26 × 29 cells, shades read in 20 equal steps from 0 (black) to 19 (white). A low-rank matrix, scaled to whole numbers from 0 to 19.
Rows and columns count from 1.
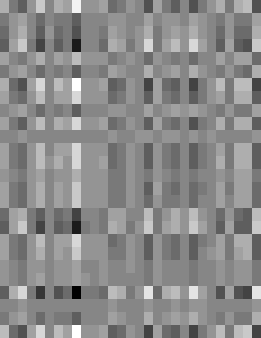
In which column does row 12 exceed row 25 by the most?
9
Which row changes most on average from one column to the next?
23
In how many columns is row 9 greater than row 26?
12
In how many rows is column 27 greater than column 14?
15
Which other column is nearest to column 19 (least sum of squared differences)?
2
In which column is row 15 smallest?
17
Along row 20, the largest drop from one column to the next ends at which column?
29
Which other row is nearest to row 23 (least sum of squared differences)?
4
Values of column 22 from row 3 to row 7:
13 16 8 13 5
